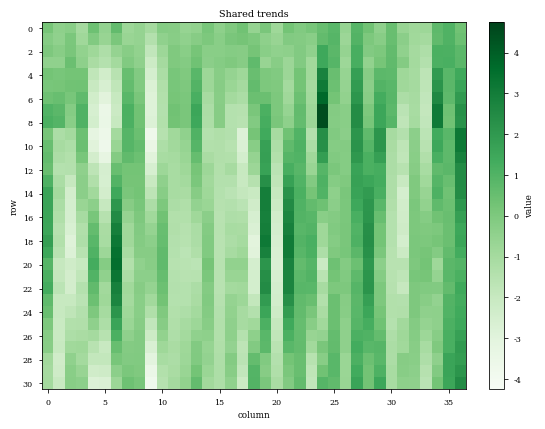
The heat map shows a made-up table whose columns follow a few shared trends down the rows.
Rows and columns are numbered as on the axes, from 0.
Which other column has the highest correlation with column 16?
25
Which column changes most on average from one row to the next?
24
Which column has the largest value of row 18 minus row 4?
6
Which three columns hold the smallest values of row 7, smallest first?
5, 9, 4
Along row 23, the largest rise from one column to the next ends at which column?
21
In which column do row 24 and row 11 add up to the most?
36
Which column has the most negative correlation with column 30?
32
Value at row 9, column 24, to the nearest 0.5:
2.5
